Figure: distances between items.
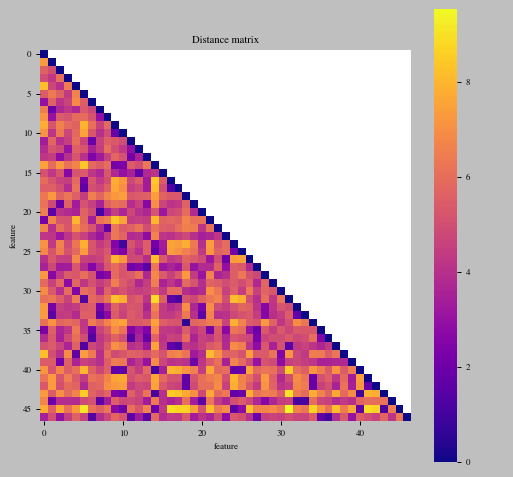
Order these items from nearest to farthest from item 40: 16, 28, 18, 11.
11, 28, 18, 16
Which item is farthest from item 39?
45
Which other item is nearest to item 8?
22
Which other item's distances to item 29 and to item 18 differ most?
34
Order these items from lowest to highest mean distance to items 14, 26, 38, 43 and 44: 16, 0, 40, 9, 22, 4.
40, 9, 4, 22, 16, 0
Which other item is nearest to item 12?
15
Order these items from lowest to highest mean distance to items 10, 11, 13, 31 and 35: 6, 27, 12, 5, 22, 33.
27, 6, 12, 5, 33, 22
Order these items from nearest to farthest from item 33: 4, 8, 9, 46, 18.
8, 4, 46, 9, 18
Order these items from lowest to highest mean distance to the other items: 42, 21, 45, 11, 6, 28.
11, 6, 28, 42, 21, 45
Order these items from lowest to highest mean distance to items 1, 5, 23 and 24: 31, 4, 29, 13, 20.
20, 13, 29, 31, 4
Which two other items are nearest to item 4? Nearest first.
38, 30
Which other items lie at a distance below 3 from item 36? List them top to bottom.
6, 11, 13, 27, 35, 46
